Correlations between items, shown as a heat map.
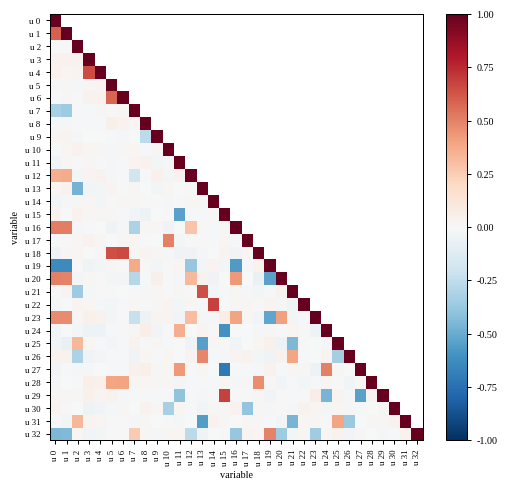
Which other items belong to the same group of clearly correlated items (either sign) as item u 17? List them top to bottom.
u 10, u 30
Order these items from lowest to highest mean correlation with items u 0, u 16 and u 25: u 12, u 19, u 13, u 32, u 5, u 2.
u 19, u 32, u 13, u 5, u 2, u 12
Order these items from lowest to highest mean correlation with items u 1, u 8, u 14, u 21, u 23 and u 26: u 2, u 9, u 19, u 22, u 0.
u 19, u 2, u 9, u 22, u 0
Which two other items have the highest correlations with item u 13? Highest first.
u 21, u 26
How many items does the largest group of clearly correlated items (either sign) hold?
9
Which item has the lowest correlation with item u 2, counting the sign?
u 13
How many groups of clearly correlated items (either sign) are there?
8
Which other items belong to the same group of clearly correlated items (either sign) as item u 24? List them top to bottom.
u 11, u 15, u 27, u 29
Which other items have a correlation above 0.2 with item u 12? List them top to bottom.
u 0, u 1, u 16, u 20, u 23
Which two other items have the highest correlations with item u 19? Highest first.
u 32, u 7
